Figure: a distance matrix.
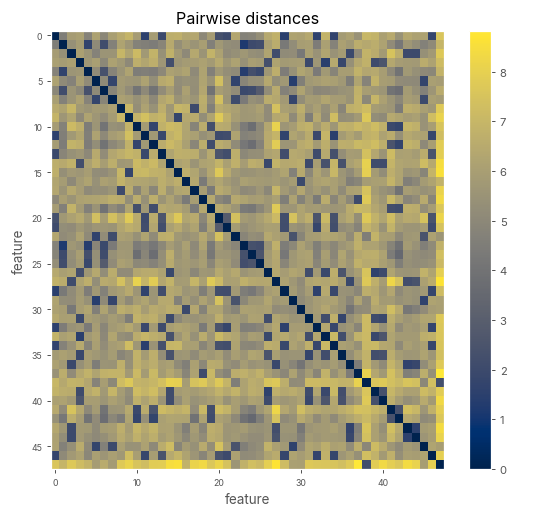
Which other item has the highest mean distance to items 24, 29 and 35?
47
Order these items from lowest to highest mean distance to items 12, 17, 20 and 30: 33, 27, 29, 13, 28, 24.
28, 24, 13, 29, 33, 27
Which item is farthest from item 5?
20
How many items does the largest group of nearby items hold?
9
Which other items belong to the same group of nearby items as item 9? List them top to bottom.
15
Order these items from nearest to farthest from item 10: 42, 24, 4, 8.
42, 24, 4, 8
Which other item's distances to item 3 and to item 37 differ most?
33
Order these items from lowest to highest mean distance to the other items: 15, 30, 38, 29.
29, 30, 15, 38
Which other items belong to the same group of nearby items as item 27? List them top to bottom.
2, 36, 43, 44
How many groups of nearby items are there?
11
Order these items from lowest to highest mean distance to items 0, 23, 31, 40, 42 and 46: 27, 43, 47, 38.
43, 27, 38, 47
